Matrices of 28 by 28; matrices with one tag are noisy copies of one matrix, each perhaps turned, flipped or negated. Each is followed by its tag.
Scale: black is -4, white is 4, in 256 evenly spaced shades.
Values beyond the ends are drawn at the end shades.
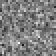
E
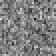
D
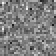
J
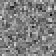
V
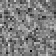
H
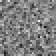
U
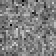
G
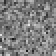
U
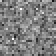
H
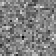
J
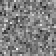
V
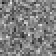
E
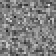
V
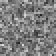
E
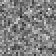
D
